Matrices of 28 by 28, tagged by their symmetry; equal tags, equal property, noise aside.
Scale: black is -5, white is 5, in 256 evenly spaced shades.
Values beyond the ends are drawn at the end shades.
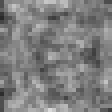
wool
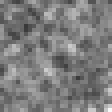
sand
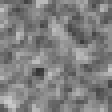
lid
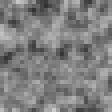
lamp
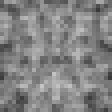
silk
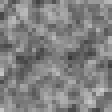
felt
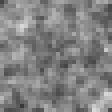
sand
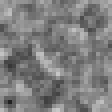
lid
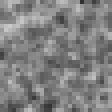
lamp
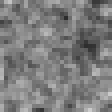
lamp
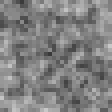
sand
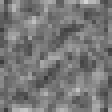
felt
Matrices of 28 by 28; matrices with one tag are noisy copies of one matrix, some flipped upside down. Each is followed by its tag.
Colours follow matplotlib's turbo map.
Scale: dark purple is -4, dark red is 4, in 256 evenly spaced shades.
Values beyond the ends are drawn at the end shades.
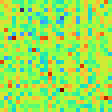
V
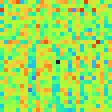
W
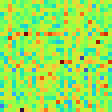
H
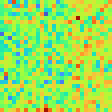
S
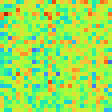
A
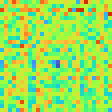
W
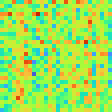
A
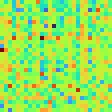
V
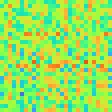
H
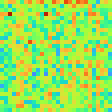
A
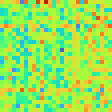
S
